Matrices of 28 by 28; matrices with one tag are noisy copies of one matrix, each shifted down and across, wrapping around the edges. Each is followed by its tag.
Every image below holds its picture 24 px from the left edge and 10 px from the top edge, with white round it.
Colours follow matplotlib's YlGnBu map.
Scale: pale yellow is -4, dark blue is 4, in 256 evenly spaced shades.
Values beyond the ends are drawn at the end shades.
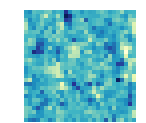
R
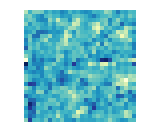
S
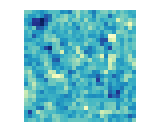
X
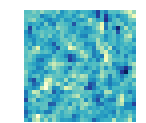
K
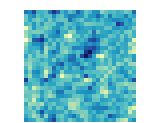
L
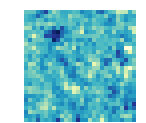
X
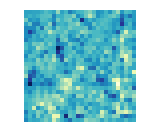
R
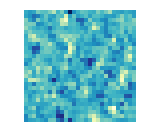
K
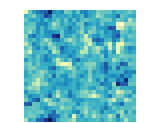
X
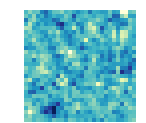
X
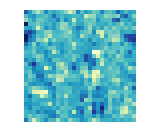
X
